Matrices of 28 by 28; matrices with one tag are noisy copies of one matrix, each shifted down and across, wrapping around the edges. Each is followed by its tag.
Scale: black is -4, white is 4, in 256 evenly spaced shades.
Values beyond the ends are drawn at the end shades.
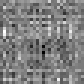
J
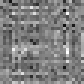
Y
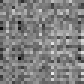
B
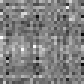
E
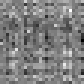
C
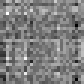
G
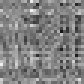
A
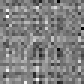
B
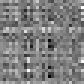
B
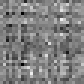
A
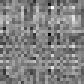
E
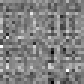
G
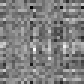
Y
